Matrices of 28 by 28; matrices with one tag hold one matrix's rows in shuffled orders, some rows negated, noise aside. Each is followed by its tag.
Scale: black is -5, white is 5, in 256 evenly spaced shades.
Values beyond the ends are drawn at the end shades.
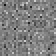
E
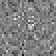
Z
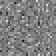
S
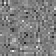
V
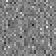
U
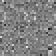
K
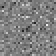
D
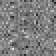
V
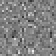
Z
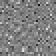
S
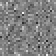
S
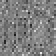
E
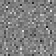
U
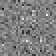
D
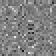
Z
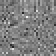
V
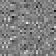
V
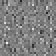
U
